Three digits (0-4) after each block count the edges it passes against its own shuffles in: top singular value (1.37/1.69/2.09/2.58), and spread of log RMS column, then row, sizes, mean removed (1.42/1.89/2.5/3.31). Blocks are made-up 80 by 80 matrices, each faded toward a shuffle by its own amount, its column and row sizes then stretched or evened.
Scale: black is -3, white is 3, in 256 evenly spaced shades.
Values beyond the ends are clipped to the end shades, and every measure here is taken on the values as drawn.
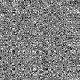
3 0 1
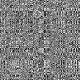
4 2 2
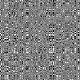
4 4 3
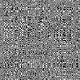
3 3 2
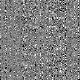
0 4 2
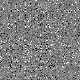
2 2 1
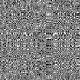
4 0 2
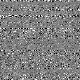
2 0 4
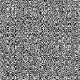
3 3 0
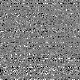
1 2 4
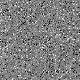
2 1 0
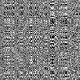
4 3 2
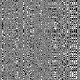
4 4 0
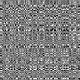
4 2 4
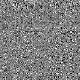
2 2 2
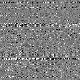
3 1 4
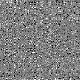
3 1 1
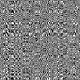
4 3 2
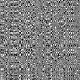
4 3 2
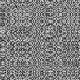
4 1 2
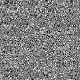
2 0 0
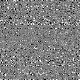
1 0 3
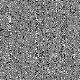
0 3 0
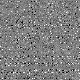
1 1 3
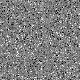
1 1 0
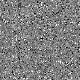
0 2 1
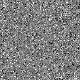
1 1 1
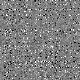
0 2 3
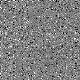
2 1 1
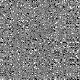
2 2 1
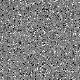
0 2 0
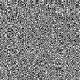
3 1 0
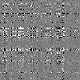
4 3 4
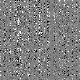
1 4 2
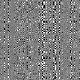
4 4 2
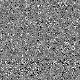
0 2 2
